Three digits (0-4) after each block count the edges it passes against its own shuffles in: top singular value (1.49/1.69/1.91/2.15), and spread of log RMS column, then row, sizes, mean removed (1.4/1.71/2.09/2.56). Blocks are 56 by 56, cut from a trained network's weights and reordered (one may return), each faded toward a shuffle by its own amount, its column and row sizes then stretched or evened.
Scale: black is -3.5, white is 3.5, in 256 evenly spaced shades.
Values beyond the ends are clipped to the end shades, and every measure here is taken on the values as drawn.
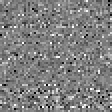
0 0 4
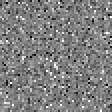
0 1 0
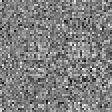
3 1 1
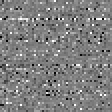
1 1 4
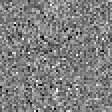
0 1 0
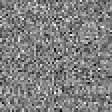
3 1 0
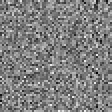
2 0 0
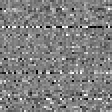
3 0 4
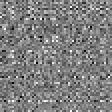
4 1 4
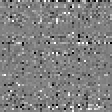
1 2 4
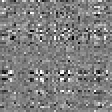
4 3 4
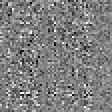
2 4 1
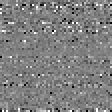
0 0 4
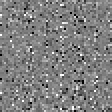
0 3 0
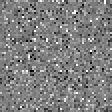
0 0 1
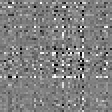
3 4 4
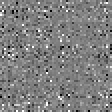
1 4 3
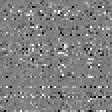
0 2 4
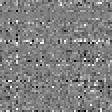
1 2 4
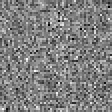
1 0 0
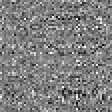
3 3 3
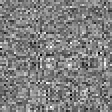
3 1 2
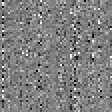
0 4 0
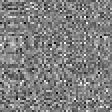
4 1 3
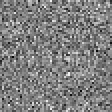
3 0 1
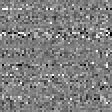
1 0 4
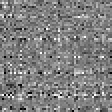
2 2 4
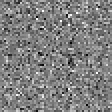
2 2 1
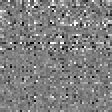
1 2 4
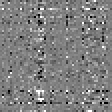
2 4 3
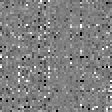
0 4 2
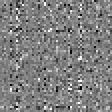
1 4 2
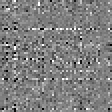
1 3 3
